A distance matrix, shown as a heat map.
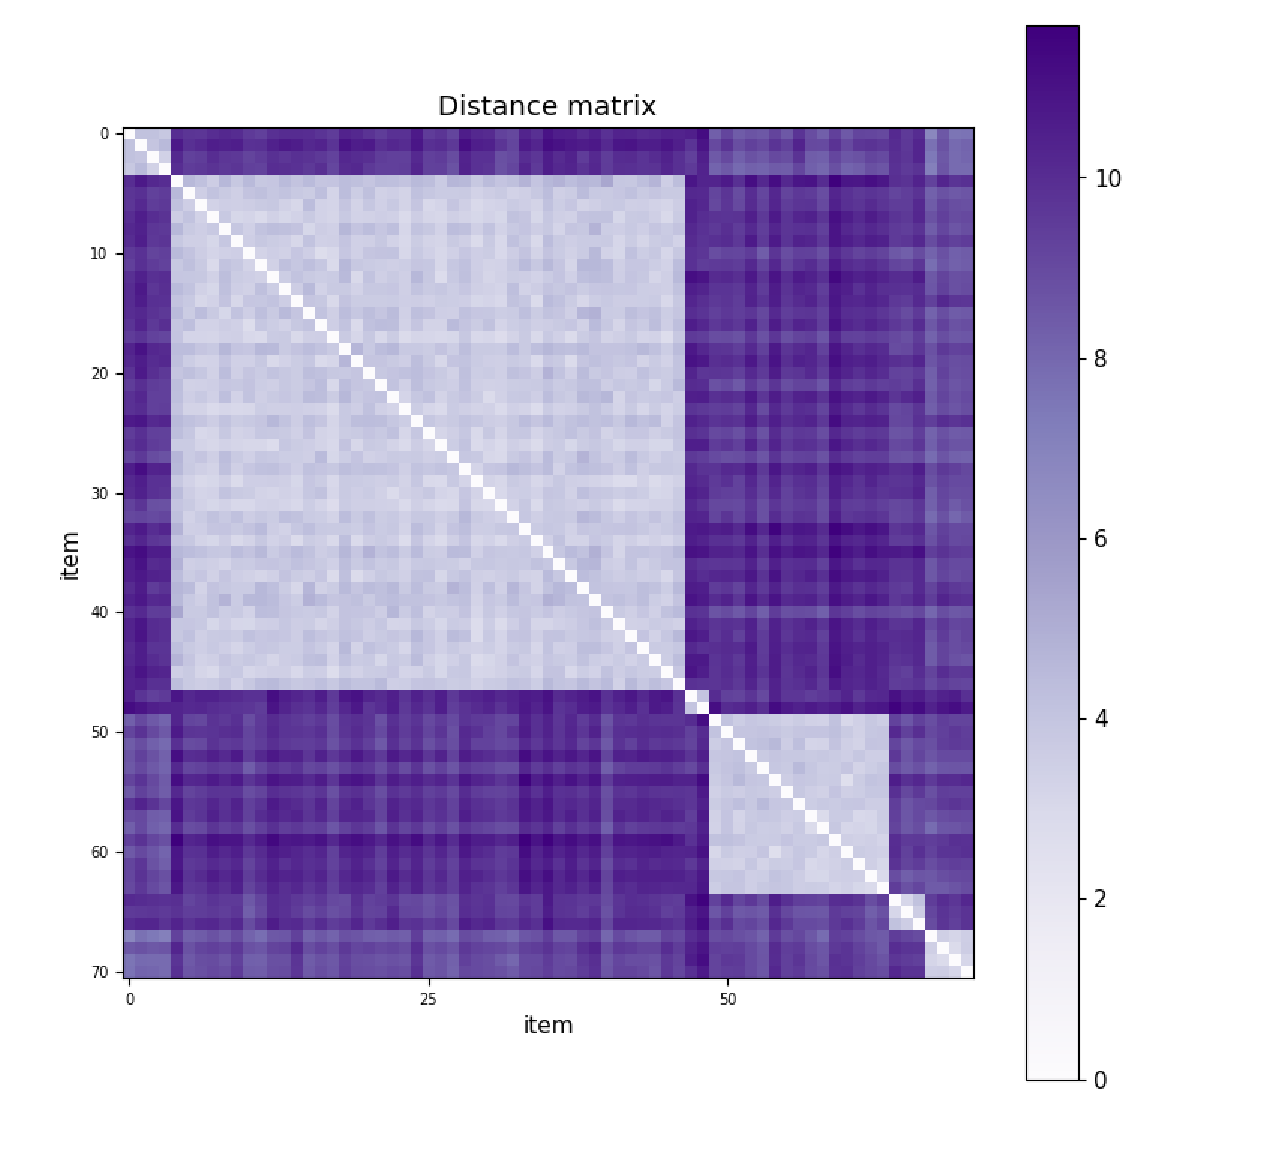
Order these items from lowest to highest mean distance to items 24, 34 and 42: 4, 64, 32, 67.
32, 4, 67, 64
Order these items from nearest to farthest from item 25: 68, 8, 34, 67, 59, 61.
34, 8, 67, 68, 61, 59
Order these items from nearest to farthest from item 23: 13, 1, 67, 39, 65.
13, 39, 67, 65, 1
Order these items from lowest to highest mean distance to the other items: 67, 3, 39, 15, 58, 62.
15, 39, 58, 67, 62, 3
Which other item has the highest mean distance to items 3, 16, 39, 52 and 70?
48
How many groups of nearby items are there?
6
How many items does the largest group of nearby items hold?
43
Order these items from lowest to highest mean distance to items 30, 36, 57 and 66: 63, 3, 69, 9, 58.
9, 58, 63, 69, 3
